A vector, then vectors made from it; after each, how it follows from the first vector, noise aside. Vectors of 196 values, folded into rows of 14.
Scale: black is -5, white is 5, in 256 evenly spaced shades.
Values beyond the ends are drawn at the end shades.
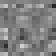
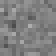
wrapped around, shrunk.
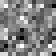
scaled up.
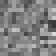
wrapped around.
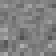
shrunk.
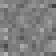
shrunk.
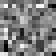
scaled up.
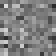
sign-scrambled.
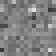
reversed, partly zeroed.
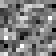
scaled up.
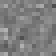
shrunk.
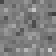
reversed, partly zeroed.
